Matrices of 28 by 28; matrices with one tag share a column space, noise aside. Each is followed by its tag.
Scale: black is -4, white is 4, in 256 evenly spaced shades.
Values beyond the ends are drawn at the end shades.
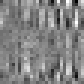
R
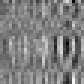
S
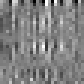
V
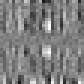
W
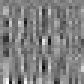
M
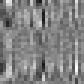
R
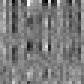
V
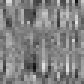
R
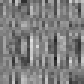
S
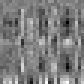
M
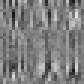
R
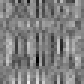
S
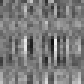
S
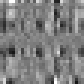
W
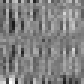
W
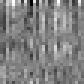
V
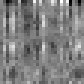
V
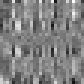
W
